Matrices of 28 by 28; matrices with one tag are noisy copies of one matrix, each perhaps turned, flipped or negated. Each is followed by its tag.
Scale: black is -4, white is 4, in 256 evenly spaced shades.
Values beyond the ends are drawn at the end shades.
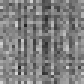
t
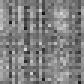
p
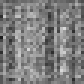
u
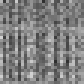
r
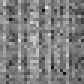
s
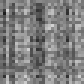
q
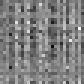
r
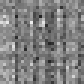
s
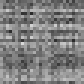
p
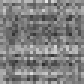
u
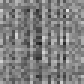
t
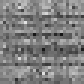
s
